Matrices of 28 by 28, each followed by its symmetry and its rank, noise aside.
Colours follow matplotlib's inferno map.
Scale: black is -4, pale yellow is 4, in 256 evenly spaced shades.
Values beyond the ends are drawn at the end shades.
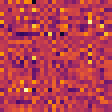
no symmetry, rank four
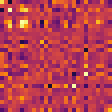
symmetric, rank three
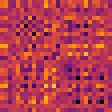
symmetric, rank four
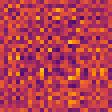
symmetric, rank three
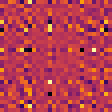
antisymmetric, rank two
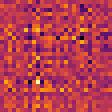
antisymmetric, rank four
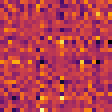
antisymmetric, rank four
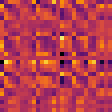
no symmetry, rank two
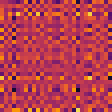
antisymmetric, rank two
